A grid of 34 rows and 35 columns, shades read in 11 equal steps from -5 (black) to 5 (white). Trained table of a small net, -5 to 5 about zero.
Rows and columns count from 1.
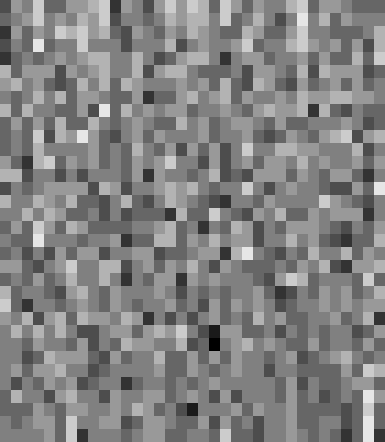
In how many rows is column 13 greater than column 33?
16
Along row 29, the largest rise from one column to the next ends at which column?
34
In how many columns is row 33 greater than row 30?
18
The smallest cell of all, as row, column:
27, 20
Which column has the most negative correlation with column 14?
31
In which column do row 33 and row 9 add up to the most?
10
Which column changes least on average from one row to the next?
11
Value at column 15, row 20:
-2
